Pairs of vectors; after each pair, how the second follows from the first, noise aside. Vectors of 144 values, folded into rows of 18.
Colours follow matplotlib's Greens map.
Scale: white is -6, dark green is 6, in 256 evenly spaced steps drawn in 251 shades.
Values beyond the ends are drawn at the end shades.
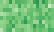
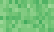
shrunk.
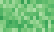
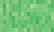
reversed, negated, shrunk.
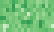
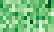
reversed, negated, scaled up.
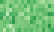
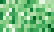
scaled up.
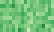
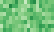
reversed.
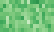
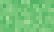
shrunk.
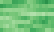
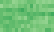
negated, shrunk.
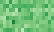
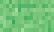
shrunk.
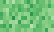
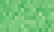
reversed, negated, shrunk.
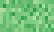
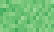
negated, shrunk.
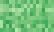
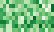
reversed, negated, scaled up.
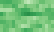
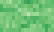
negated, shrunk.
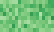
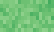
shrunk.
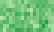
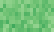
shrunk.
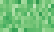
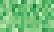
negated.
